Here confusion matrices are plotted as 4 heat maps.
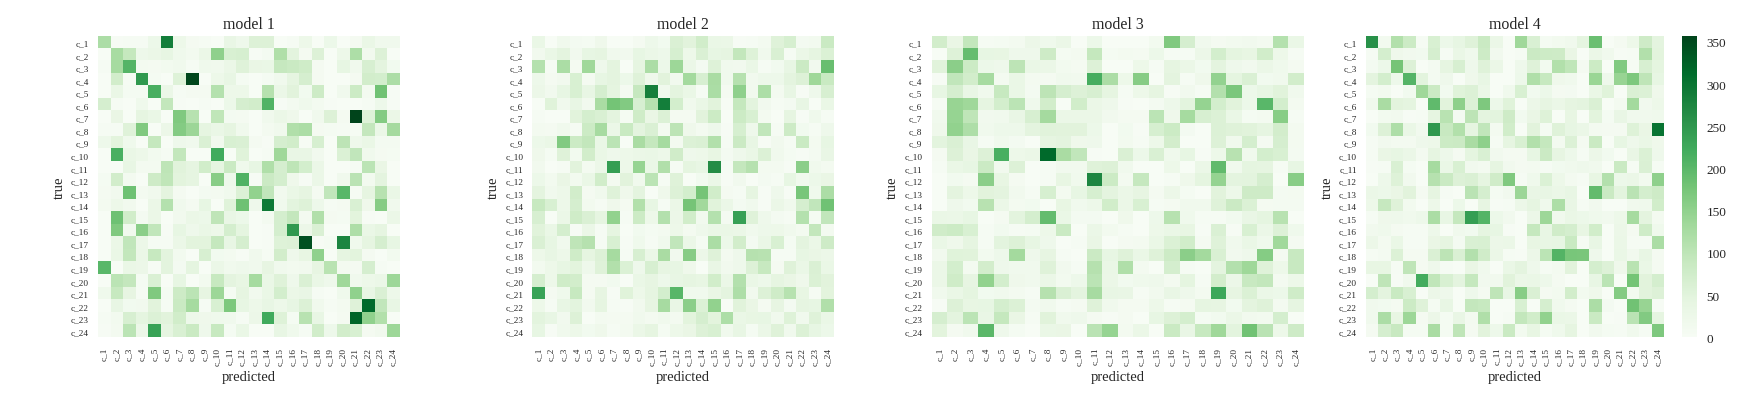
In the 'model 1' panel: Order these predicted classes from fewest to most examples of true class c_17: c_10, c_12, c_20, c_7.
c_7, c_12, c_10, c_20
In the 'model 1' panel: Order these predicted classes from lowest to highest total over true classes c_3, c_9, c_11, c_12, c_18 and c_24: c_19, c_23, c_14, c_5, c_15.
c_19, c_23, c_14, c_15, c_5
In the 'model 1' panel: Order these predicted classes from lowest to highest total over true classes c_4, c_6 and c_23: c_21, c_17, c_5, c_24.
c_5, c_24, c_17, c_21
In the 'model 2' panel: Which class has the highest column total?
c_15
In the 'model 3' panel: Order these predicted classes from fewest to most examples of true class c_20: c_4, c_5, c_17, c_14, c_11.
c_14, c_17, c_5, c_11, c_4
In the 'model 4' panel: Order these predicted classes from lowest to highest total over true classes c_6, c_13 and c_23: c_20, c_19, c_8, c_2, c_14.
c_20, c_14, c_8, c_2, c_19
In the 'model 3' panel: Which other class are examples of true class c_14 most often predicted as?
c_4
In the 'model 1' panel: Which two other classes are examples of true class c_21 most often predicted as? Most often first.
c_5, c_10
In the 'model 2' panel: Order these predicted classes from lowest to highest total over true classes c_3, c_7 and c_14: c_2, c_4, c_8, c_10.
c_8, c_2, c_4, c_10
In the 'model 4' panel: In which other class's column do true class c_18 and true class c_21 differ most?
c_16
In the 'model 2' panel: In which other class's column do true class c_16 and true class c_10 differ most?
c_23
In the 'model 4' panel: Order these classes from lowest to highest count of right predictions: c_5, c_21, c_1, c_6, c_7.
c_7, c_5, c_21, c_6, c_1
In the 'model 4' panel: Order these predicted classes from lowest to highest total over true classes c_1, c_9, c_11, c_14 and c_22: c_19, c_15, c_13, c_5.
c_5, c_15, c_13, c_19
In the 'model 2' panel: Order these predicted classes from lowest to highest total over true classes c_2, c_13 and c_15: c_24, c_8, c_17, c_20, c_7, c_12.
c_8, c_20, c_12, c_7, c_24, c_17
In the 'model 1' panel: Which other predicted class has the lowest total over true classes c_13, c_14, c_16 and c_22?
c_1
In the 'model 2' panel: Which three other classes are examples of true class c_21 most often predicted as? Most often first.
c_1, c_12, c_17
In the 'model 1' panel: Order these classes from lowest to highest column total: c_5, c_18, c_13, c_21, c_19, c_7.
c_19, c_13, c_18, c_7, c_5, c_21
